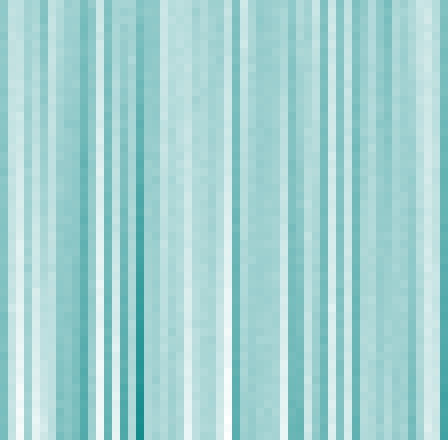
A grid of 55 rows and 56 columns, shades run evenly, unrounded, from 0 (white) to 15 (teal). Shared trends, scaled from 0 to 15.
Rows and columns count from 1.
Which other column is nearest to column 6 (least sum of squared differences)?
46
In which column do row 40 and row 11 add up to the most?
18
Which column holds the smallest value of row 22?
13
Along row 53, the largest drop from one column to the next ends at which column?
19
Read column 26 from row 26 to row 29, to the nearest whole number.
5 5 5 5
